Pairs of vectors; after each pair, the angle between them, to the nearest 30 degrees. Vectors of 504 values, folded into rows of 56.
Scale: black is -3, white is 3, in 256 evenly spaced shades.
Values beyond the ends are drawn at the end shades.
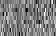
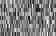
90 degrees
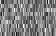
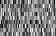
120 degrees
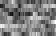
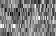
60 degrees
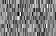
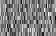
60 degrees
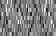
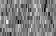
150 degrees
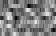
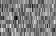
60 degrees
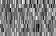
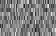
60 degrees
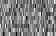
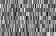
60 degrees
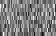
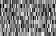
150 degrees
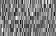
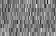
60 degrees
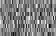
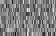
60 degrees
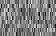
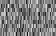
30 degrees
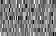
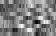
90 degrees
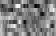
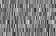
90 degrees
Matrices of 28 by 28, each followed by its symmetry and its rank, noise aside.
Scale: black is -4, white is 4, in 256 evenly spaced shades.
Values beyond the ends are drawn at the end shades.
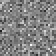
symmetric, rank eight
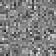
no symmetry, rank eight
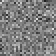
no symmetry, rank seven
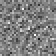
symmetric, rank eight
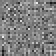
symmetric, rank seven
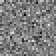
no symmetry, rank seven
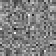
antisymmetric, rank six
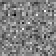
symmetric, rank eight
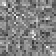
symmetric, rank seven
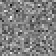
antisymmetric, rank eight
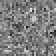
no symmetry, rank eight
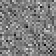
symmetric, rank eight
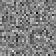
no symmetry, rank seven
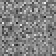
no symmetry, rank seven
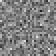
symmetric, rank six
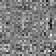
no symmetry, rank six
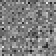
symmetric, rank eight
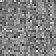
no symmetry, rank seven
